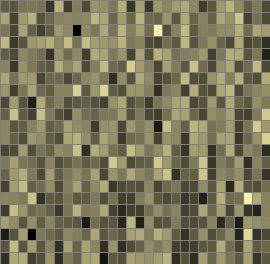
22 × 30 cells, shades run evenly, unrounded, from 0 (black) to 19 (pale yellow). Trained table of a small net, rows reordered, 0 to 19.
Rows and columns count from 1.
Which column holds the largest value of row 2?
27
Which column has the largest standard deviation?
18
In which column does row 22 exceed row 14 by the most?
28
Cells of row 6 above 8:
20
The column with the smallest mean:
24
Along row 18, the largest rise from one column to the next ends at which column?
2
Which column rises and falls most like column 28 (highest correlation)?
17
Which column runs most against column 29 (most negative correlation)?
11
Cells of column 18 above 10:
9
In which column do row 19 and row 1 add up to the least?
10
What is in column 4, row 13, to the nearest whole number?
6
